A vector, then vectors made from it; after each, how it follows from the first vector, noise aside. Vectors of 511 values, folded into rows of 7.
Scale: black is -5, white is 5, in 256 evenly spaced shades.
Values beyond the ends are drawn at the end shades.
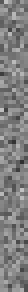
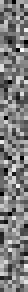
wrapped around, scaled up.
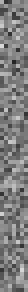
negated.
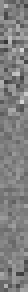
wrapped around, negated, partly zeroed.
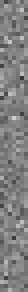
wrapped around, negated, partly zeroed.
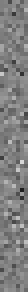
negated, partly zeroed.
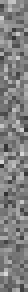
wrapped around, negated.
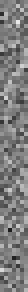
wrapped around, negated.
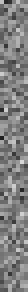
negated.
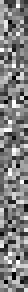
reversed, negated, scaled up.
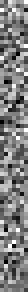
wrapped around, scaled up.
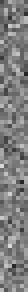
wrapped around, negated.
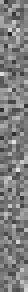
negated.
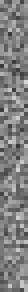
negated.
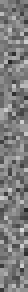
wrapped around, negated.
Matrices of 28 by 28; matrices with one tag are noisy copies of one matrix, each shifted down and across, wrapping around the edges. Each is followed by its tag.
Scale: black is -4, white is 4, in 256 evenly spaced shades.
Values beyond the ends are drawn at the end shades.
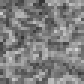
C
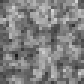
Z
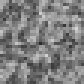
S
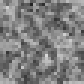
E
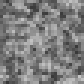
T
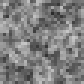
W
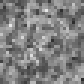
S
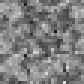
C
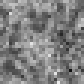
E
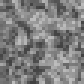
E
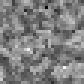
C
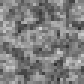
C
